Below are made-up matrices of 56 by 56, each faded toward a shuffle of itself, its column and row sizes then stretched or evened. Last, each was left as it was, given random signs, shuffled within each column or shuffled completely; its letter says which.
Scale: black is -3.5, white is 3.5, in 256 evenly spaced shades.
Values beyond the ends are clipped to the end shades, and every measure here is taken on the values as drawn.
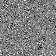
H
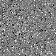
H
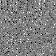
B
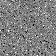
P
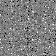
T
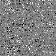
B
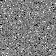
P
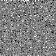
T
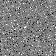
P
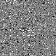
T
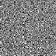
B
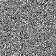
H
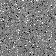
P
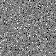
H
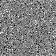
H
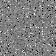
T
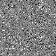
T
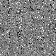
H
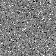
P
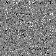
T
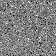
P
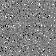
T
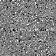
B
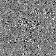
T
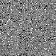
B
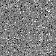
H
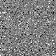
B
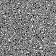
P
